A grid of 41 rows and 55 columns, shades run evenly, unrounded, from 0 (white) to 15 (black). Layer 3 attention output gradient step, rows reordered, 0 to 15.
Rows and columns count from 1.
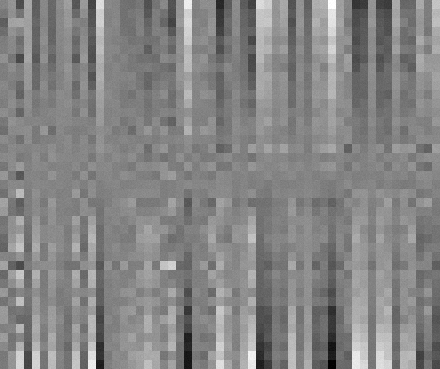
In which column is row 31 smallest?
3
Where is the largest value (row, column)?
41, 42
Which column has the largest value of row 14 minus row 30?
22
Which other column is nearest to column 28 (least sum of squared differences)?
49
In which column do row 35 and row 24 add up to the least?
28
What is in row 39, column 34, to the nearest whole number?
11
